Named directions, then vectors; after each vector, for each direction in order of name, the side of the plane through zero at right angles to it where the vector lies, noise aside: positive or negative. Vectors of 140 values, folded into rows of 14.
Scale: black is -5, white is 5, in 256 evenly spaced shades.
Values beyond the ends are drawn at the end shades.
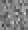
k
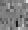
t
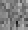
negative, positive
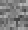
negative, positive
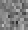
negative, positive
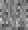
positive, negative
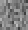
negative, negative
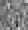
positive, positive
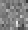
positive, negative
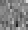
positive, positive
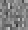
positive, positive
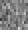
positive, positive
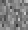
positive, positive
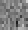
negative, positive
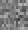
negative, positive
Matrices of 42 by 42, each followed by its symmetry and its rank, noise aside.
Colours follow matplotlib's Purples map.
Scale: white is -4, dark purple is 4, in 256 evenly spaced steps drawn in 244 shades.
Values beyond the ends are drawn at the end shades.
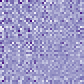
no symmetry, rank five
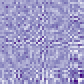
symmetric, rank four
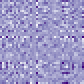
symmetric, rank three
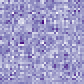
symmetric, rank five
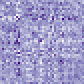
symmetric, rank four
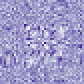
symmetric, rank five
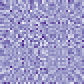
no symmetry, rank four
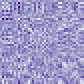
symmetric, rank four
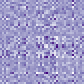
no symmetry, rank three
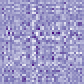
no symmetry, rank four
